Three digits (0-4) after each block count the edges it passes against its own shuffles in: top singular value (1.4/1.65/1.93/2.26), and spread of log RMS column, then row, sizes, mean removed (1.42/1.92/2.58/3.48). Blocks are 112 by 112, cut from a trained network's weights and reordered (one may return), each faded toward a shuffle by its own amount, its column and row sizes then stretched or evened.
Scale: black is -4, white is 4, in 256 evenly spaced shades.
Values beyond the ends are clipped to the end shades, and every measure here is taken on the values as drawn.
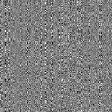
4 4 0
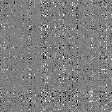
1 4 3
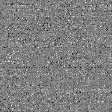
0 0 2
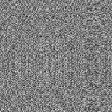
4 0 2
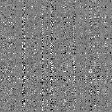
2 4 3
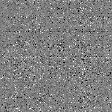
0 2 2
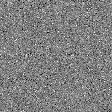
1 0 0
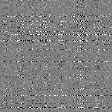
4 3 4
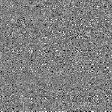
3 2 3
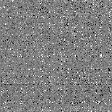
0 3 2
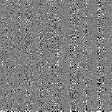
3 4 2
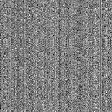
3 2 0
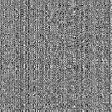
4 2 2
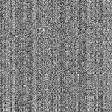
4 0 2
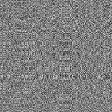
4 2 2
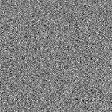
3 0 2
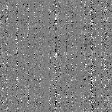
1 4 1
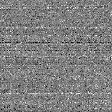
3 1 2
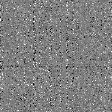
0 3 0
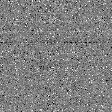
0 1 1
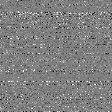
0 0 4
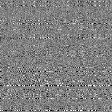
4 1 4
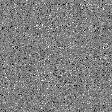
0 0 2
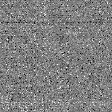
1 2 0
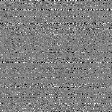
2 1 4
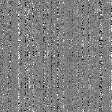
3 4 1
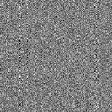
4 3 0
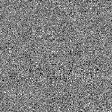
1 1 2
